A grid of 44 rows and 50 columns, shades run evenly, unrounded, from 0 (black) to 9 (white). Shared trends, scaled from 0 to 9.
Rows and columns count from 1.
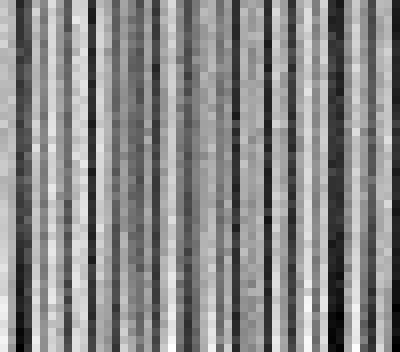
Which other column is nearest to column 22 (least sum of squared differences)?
45
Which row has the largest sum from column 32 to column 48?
16
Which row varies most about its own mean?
44
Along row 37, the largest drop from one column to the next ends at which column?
42
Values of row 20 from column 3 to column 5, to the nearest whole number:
2 4 7
